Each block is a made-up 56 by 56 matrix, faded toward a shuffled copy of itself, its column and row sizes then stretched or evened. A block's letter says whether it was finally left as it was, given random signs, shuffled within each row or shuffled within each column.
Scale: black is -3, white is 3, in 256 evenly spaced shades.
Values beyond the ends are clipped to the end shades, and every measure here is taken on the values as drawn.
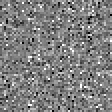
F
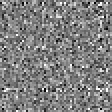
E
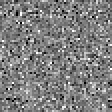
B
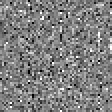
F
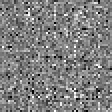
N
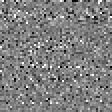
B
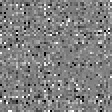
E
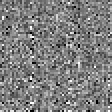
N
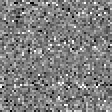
B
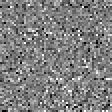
B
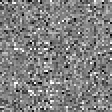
N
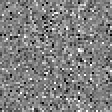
F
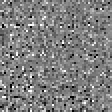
N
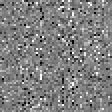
F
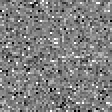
B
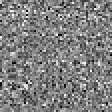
E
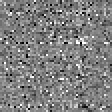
N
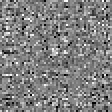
E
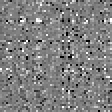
E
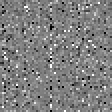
F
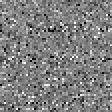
B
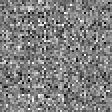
E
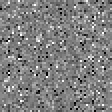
F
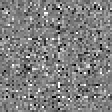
N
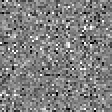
N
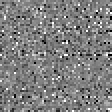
N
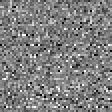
B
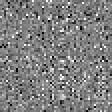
E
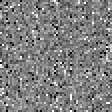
F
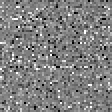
B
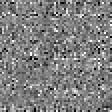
E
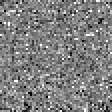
B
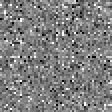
N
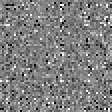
N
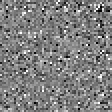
N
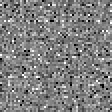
B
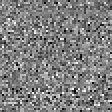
B
